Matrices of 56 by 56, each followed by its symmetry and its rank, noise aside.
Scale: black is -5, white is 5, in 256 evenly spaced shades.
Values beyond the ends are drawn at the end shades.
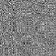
antisymmetric, rank six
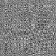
antisymmetric, rank six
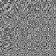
symmetric, rank four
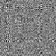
antisymmetric, rank four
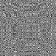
antisymmetric, rank four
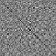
symmetric, rank four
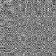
no symmetry, rank five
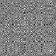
symmetric, rank four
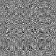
no symmetry, rank four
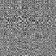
no symmetry, rank five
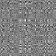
no symmetry, rank four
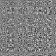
antisymmetric, rank six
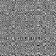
no symmetry, rank five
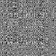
no symmetry, rank five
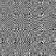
antisymmetric, rank four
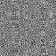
antisymmetric, rank six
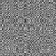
no symmetry, rank five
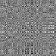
antisymmetric, rank six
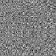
no symmetry, rank six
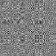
symmetric, rank four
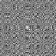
symmetric, rank four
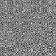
no symmetry, rank four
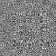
antisymmetric, rank six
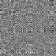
antisymmetric, rank six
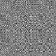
no symmetry, rank six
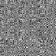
antisymmetric, rank six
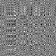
no symmetry, rank four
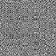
no symmetry, rank six
